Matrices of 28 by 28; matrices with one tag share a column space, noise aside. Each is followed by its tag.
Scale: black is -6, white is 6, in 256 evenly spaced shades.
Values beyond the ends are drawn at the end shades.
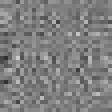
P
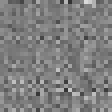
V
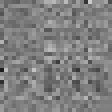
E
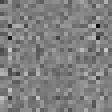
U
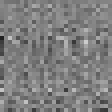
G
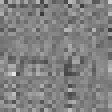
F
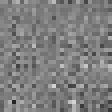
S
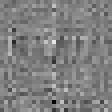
G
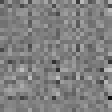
E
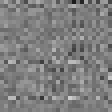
E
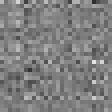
E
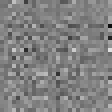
U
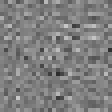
U
